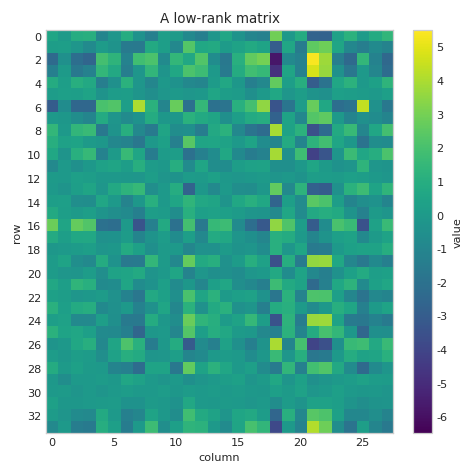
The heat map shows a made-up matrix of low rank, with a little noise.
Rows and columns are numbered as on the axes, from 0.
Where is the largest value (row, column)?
2, 21
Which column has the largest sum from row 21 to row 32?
11
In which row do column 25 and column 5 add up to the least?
16
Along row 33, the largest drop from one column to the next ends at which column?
18
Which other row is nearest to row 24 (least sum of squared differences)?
19
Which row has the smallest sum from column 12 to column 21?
10
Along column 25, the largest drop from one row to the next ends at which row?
7
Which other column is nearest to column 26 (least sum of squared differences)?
20
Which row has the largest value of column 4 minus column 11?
6
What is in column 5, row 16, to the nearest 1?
-2
